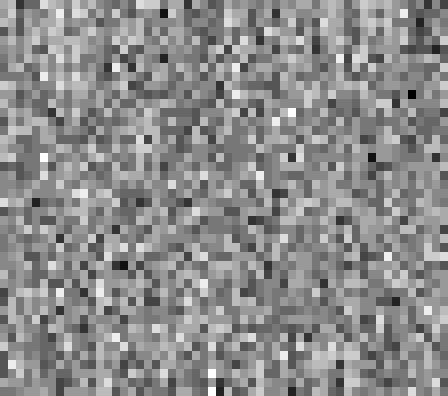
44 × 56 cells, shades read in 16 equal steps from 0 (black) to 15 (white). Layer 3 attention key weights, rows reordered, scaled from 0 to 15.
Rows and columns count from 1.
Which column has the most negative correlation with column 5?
1
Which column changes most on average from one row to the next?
15
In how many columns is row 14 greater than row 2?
18
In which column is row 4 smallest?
53
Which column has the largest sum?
2
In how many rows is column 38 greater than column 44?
22
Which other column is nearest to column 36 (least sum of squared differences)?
41
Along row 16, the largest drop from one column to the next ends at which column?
19
